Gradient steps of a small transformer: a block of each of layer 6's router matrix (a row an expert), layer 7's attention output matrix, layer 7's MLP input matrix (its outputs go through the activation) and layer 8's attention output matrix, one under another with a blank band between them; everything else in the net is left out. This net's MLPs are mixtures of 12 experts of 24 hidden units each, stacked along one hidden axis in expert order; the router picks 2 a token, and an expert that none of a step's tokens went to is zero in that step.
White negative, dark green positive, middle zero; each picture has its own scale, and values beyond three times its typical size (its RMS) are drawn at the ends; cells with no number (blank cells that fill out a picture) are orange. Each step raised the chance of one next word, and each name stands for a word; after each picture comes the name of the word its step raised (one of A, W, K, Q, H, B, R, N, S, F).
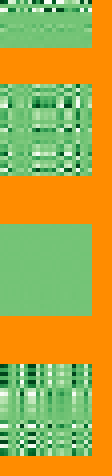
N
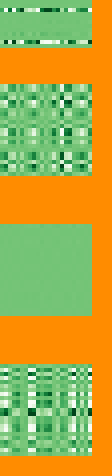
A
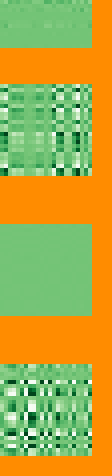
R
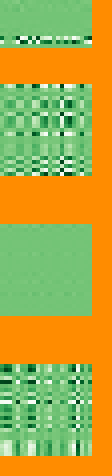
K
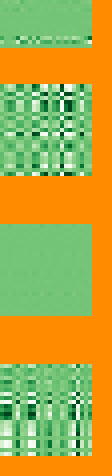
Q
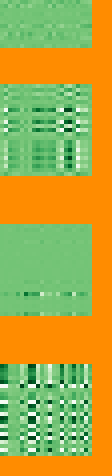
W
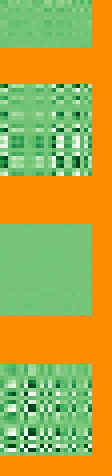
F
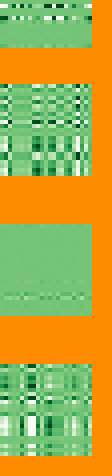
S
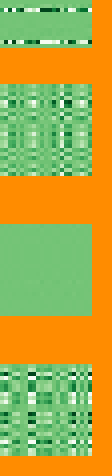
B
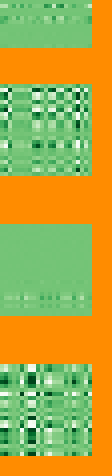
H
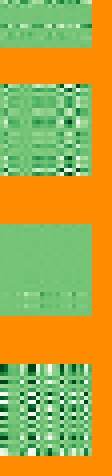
K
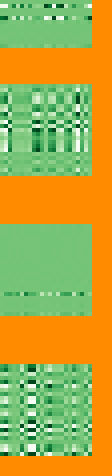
W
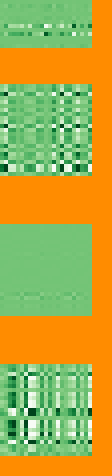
A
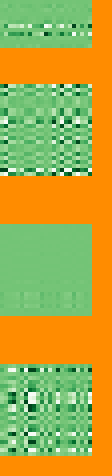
K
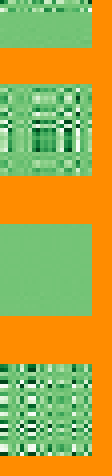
W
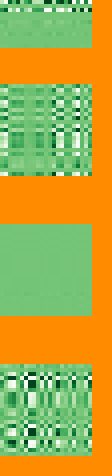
B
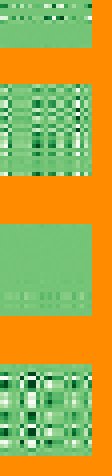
B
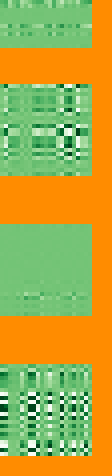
F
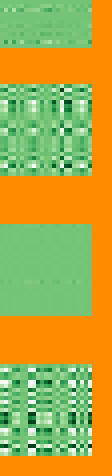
R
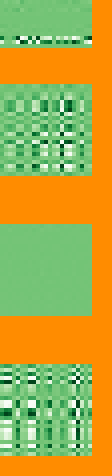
A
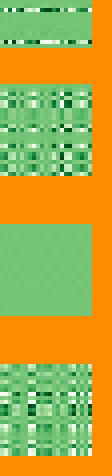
Q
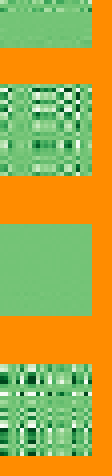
H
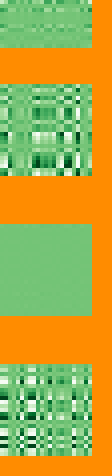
R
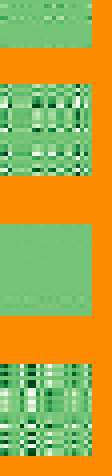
N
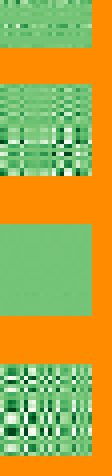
R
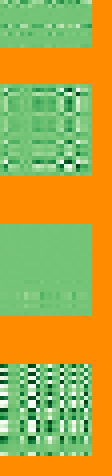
A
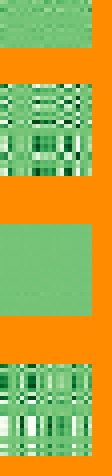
S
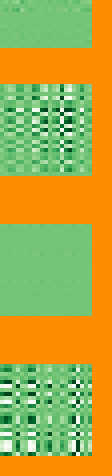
W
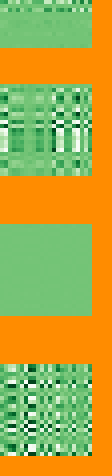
W
